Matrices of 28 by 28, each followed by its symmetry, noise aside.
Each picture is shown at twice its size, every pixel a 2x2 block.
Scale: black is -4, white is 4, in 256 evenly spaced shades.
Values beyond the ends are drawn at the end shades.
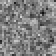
symmetric across the other diagonal.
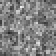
same after a half turn.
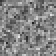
symmetric.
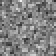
same after a half turn.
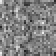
mirrored top to bottom.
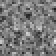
mirrored left to right.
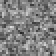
same after a half turn.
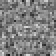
mirrored left to right.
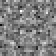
mirrored left to right.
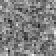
symmetric.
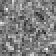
symmetric across the other diagonal.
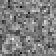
symmetric across the other diagonal.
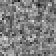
antisymmetric.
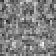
mirrored left to right.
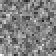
symmetric across the other diagonal.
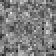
mirrored top to bottom.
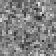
no symmetry.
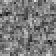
same after a half turn.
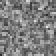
no symmetry.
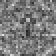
mirrored left to right.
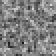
symmetric across the other diagonal.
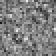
symmetric across the other diagonal.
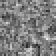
antisymmetric.
